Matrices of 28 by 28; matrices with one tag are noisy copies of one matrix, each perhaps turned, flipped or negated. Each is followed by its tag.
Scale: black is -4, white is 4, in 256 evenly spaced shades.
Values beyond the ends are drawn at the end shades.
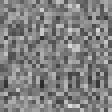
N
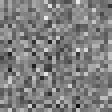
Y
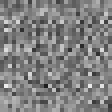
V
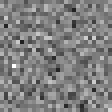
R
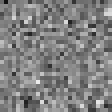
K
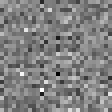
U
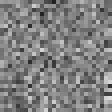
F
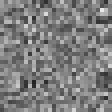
K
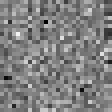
F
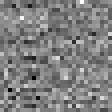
N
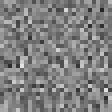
V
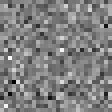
R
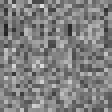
N
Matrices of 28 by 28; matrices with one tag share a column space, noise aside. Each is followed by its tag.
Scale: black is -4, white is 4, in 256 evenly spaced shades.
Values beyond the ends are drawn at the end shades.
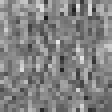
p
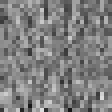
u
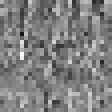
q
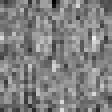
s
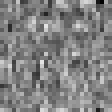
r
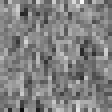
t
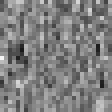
p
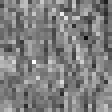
p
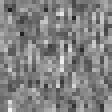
p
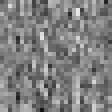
s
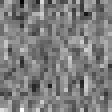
t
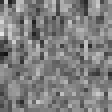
q
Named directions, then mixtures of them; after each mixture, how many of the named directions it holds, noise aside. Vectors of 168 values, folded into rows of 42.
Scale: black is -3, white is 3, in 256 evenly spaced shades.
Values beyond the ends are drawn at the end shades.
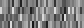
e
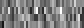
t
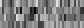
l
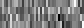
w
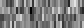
four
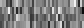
three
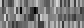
one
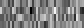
three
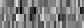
three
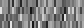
one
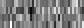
four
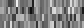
four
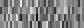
two
